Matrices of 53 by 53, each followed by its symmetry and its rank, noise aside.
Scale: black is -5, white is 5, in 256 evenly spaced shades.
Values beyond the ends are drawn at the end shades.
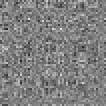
no symmetry, rank six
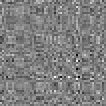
antisymmetric, rank four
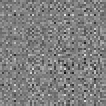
no symmetry, rank four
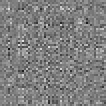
no symmetry, rank six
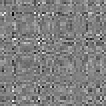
no symmetry, rank four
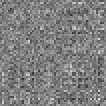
symmetric, rank six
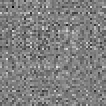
no symmetry, rank six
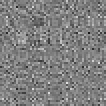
antisymmetric, rank six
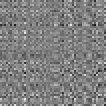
no symmetry, rank three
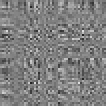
antisymmetric, rank four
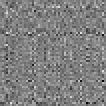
no symmetry, rank six
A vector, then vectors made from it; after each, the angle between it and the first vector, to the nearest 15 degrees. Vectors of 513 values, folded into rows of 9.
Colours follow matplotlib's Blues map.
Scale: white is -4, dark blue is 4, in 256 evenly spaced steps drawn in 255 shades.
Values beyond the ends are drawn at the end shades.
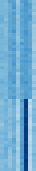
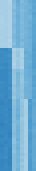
120 degrees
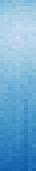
90 degrees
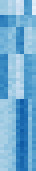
75 degrees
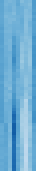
120 degrees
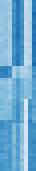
135 degrees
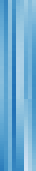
105 degrees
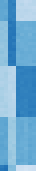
90 degrees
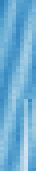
120 degrees
